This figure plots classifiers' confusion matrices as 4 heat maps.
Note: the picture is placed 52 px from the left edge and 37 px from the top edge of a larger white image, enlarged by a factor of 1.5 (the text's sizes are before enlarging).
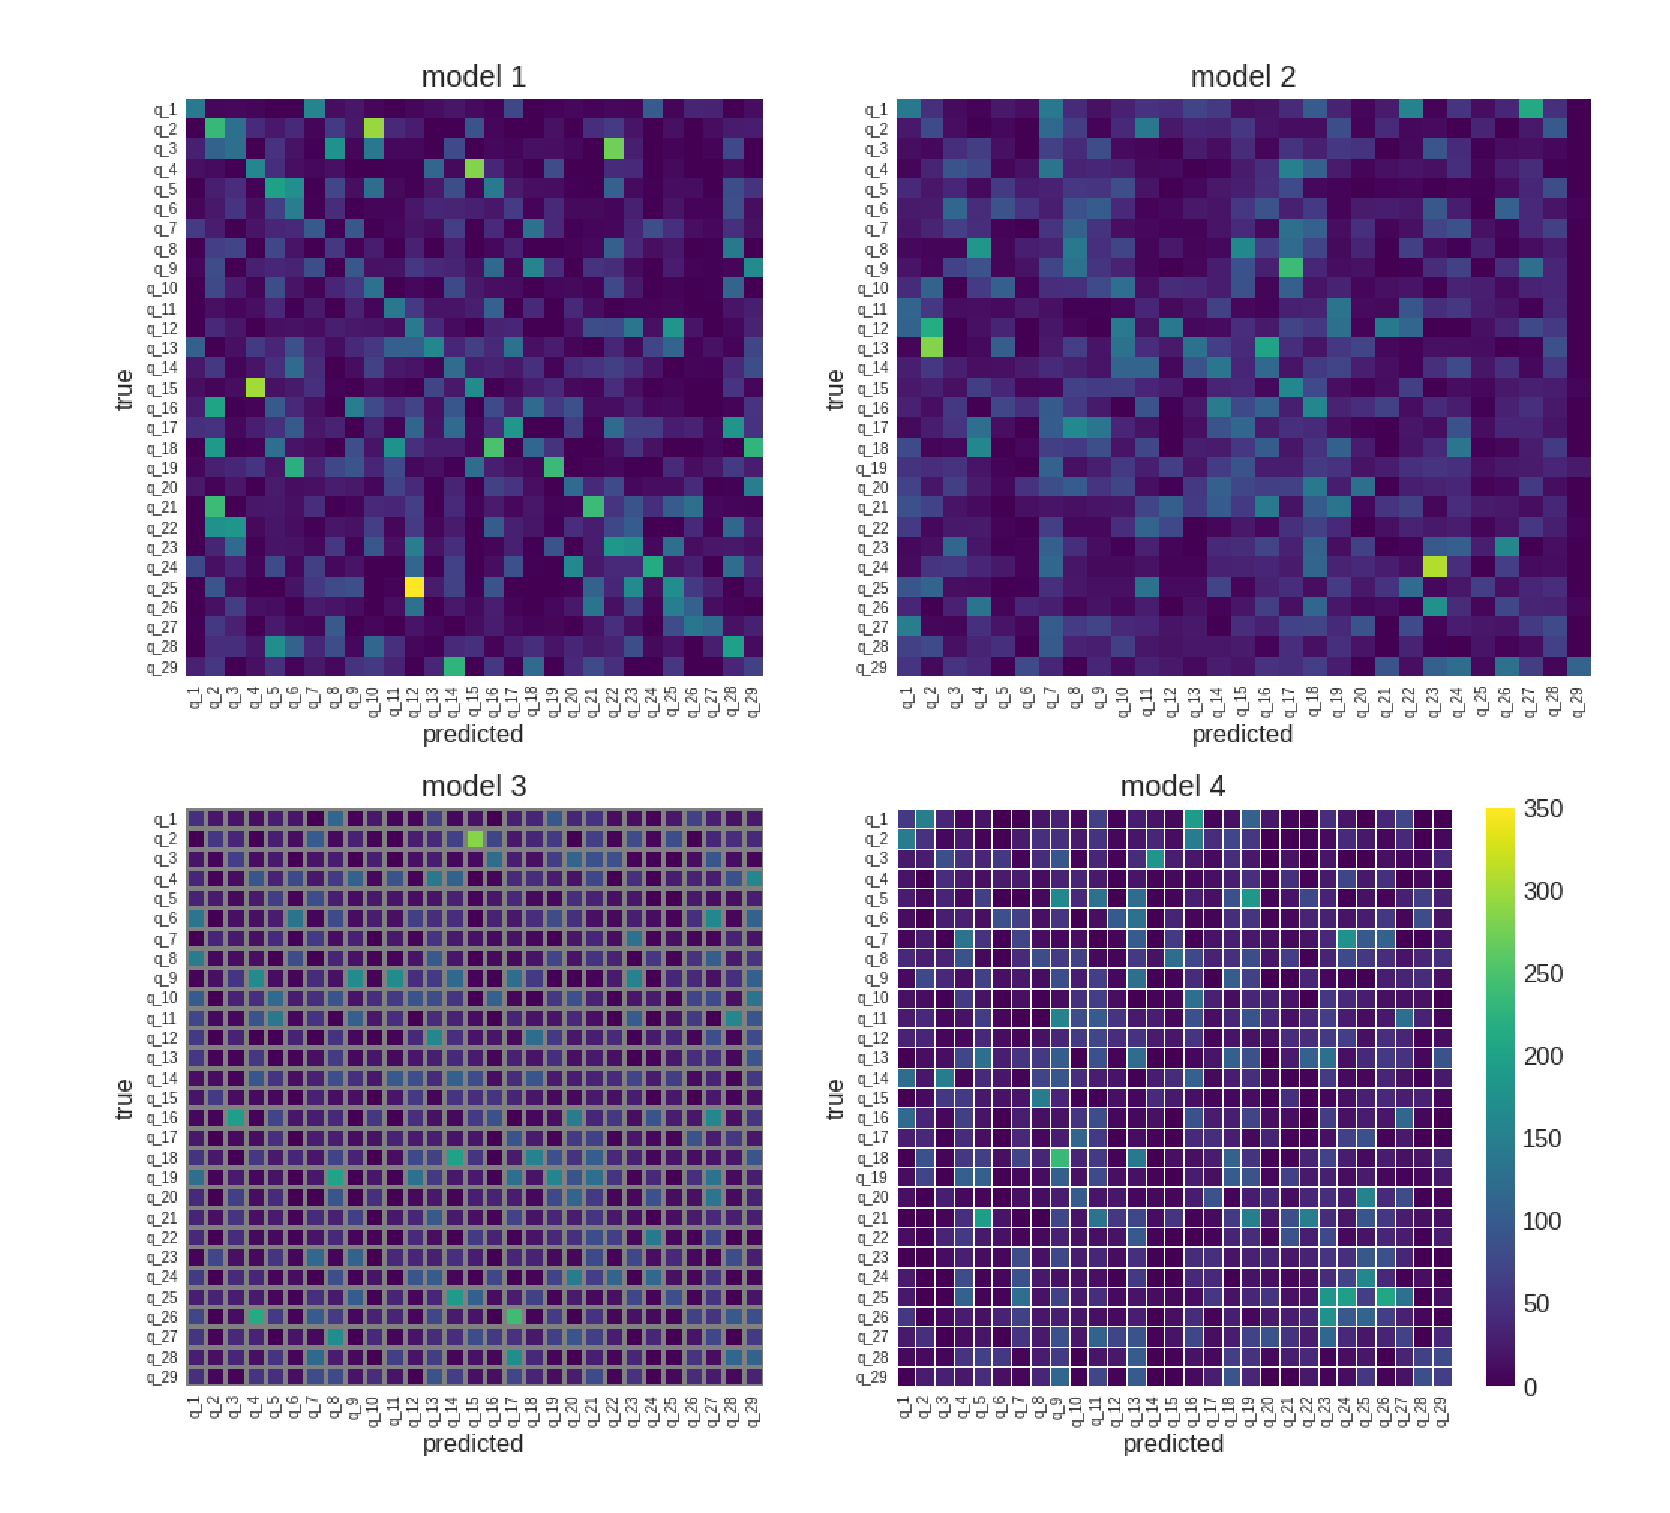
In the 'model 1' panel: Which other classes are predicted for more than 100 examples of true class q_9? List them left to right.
q_16, q_18, q_29
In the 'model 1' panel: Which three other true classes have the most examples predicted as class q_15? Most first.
q_4, q_19, q_2
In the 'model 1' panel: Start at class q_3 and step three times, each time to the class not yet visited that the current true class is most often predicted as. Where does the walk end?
q_10
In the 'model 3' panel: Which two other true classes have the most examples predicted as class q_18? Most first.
q_12, q_14
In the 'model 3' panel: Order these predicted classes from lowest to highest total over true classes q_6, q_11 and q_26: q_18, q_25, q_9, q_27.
q_25, q_18, q_9, q_27
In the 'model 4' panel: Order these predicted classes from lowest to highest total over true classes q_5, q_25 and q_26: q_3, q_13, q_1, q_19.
q_3, q_1, q_13, q_19
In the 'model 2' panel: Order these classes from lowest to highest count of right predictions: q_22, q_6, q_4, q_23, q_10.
q_22, q_6, q_4, q_23, q_10
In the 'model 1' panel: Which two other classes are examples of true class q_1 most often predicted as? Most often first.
q_7, q_24
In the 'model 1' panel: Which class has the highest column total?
q_2
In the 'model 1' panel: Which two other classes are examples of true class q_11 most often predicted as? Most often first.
q_16, q_12
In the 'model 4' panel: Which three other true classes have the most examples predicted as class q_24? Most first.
q_25, q_7, q_26
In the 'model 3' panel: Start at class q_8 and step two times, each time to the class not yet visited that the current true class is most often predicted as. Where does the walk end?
q_19
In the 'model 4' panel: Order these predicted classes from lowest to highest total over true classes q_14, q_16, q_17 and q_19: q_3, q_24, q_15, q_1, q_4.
q_15, q_24, q_3, q_4, q_1
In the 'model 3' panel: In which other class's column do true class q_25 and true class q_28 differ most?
q_14
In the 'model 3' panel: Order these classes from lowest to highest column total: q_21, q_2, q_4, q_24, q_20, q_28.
q_2, q_24, q_28, q_4, q_20, q_21
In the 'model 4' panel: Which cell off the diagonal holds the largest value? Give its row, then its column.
q_18, q_9
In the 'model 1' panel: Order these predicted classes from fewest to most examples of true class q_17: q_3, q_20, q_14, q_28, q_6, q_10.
q_3, q_10, q_20, q_6, q_14, q_28
